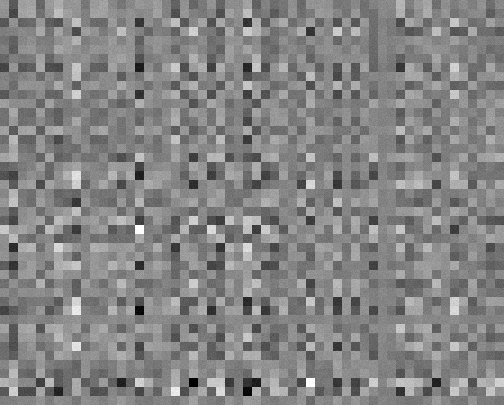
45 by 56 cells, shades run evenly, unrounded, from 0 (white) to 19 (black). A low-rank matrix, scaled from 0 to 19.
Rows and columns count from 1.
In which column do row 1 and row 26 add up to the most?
29
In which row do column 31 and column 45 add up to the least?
43
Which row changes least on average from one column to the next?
36
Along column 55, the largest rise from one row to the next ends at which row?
28
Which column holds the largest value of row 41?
9
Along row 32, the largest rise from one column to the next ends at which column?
35
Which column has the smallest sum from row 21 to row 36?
7
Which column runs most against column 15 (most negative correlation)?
42
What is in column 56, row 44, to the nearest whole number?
8
